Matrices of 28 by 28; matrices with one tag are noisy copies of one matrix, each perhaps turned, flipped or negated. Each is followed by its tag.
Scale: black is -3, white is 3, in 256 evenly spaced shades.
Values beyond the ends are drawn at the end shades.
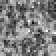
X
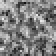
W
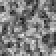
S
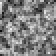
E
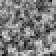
E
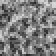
W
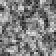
S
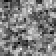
X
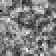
S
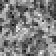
X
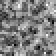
W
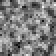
E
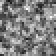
E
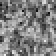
X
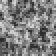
X
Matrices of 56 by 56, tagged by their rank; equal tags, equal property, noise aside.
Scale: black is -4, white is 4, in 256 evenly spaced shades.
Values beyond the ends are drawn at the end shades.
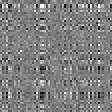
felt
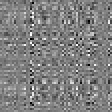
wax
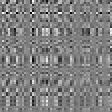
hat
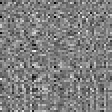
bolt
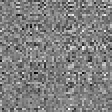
bolt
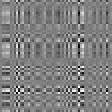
felt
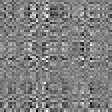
hat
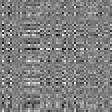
hat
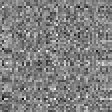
bolt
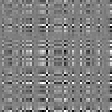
felt
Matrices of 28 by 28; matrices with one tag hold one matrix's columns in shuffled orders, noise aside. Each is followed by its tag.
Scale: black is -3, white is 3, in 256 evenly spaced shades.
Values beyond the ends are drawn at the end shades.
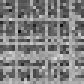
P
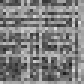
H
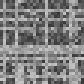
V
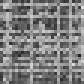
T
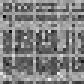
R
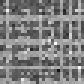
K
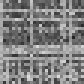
V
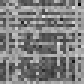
H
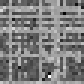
H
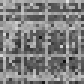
R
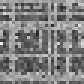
R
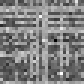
H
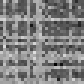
P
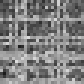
P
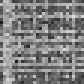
T
